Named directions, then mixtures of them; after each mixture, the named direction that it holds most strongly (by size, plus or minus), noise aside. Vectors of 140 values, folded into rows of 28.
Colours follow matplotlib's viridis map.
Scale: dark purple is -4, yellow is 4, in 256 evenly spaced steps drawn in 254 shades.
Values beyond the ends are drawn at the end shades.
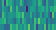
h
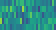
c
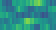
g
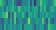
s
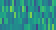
c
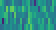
s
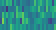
c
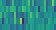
c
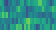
g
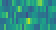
g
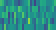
s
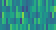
h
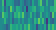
h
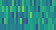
c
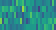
c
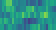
g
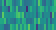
h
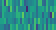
h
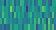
h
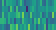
h
